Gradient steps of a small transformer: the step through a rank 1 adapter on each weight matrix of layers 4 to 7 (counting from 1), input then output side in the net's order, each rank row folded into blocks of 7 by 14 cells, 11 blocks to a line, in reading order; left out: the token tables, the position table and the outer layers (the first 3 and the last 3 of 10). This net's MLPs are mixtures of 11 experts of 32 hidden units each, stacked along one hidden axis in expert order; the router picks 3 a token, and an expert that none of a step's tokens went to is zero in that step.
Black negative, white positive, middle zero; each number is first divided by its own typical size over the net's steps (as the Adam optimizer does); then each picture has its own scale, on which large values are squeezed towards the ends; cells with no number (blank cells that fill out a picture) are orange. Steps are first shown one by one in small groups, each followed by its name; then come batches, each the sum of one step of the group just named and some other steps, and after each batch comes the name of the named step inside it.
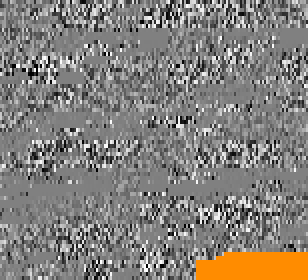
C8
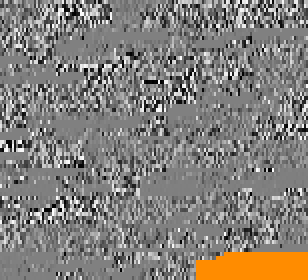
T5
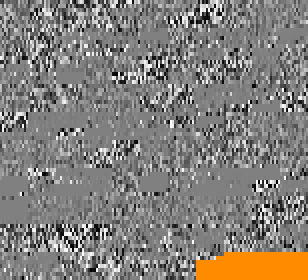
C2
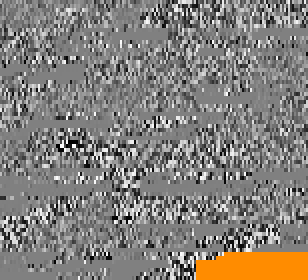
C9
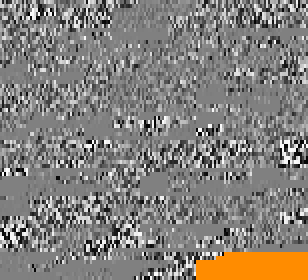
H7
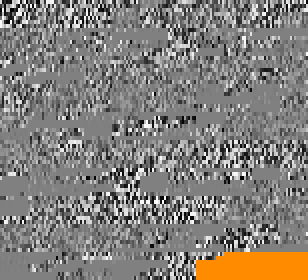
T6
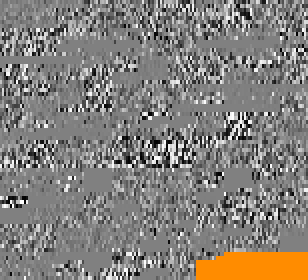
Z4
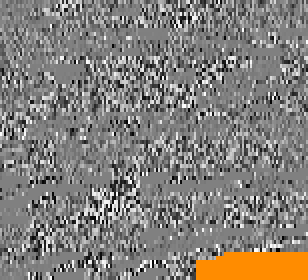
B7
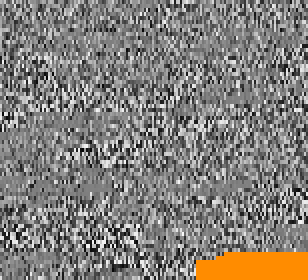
H7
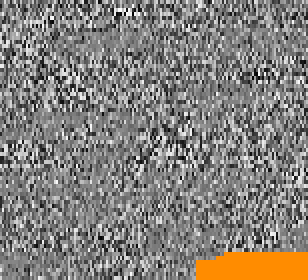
T5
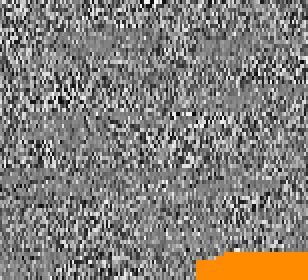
B7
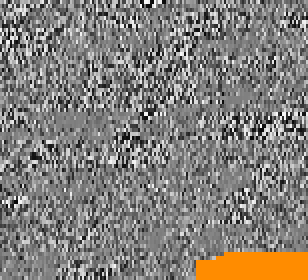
C2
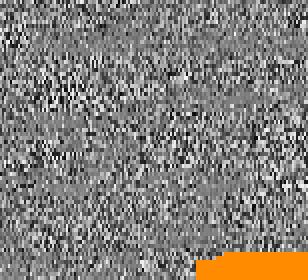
Z4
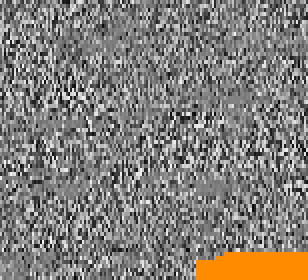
T6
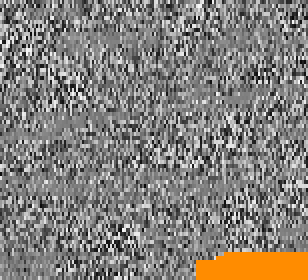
C8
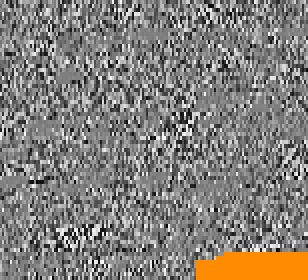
B7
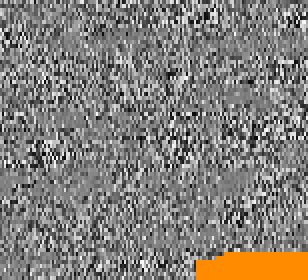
C2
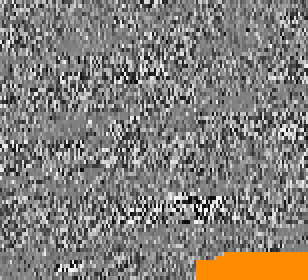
C9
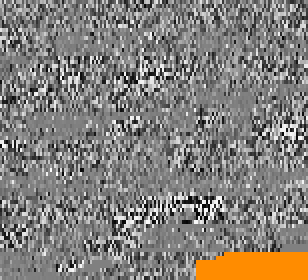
H7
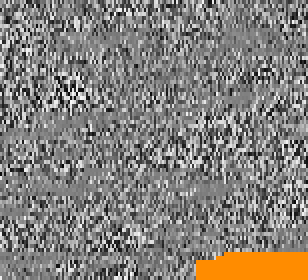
H7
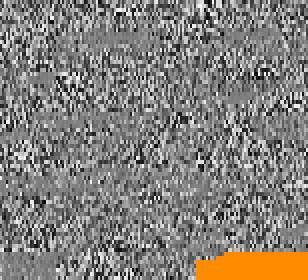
C2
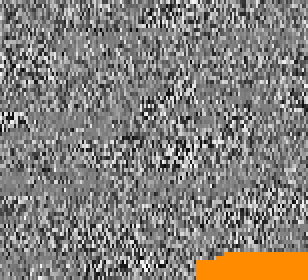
C8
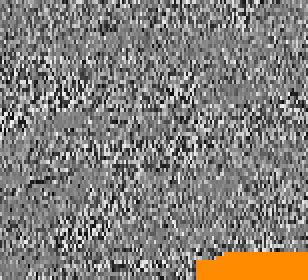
B7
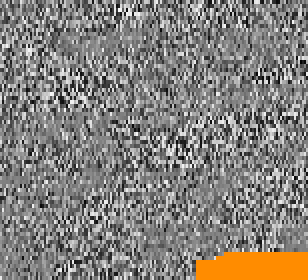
B7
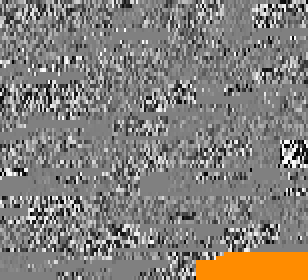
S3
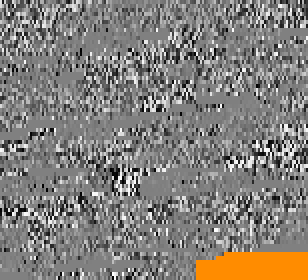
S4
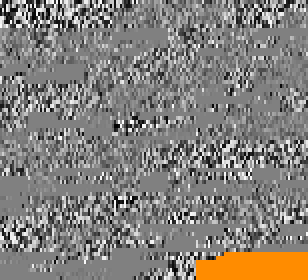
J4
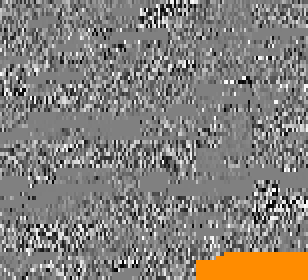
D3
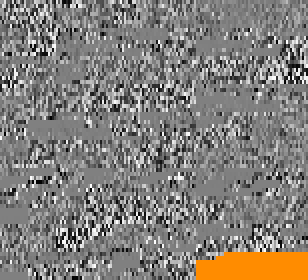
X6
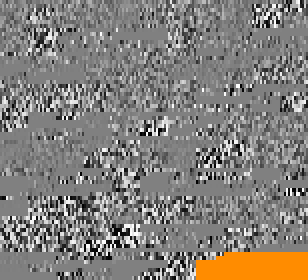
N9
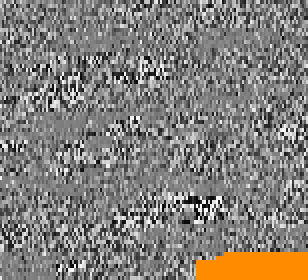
N9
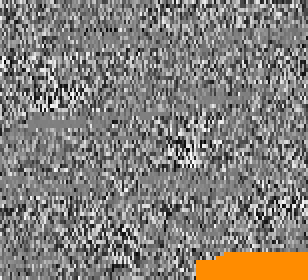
S3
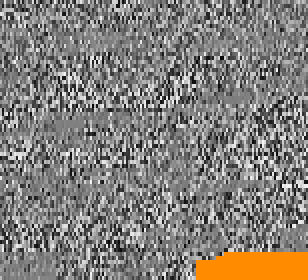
N9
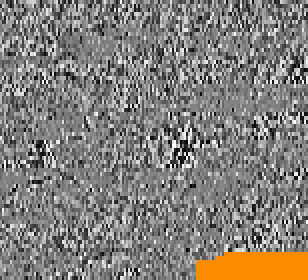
X6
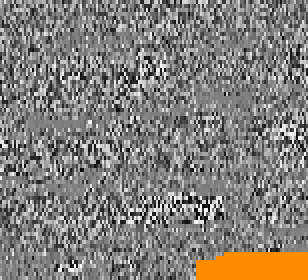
X6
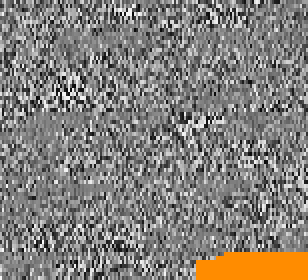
D3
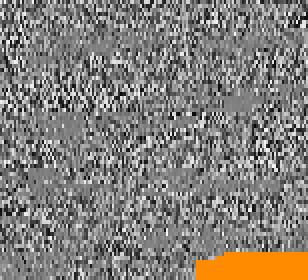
S4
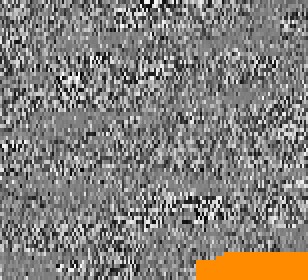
D3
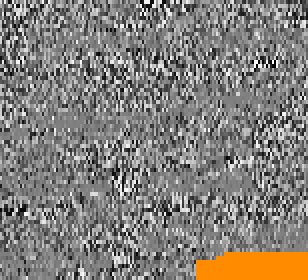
S4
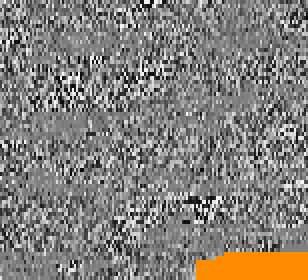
N9
